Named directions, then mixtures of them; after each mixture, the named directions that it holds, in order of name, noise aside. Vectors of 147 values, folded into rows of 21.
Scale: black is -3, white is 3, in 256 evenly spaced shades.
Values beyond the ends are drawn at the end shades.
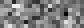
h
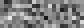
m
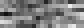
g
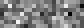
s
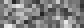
h, s.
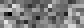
g, h, s.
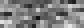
g, h.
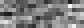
g.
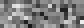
h, m.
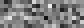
m.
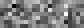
h, s.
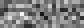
m, s.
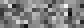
h, m, s.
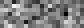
h.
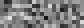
m.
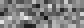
g, m, s.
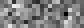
h.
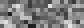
g, h, m.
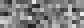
g, m.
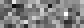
h.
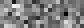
h.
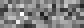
m, s.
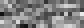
g, s.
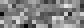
g, s.
